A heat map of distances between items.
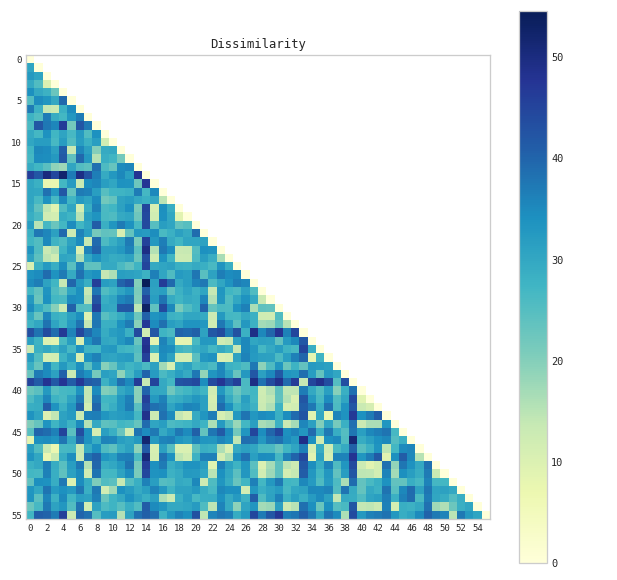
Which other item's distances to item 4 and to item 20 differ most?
27
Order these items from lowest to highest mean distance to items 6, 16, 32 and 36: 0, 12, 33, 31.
31, 0, 12, 33
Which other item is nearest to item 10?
9
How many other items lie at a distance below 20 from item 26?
3
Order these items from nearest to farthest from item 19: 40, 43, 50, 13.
43, 13, 40, 50
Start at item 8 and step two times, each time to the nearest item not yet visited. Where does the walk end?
12
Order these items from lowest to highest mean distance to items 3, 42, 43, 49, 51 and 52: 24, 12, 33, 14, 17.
24, 17, 12, 33, 14
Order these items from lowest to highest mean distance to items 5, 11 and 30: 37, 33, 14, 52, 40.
40, 37, 52, 33, 14
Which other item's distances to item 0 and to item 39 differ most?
46
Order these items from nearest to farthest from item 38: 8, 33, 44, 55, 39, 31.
55, 8, 44, 31, 33, 39
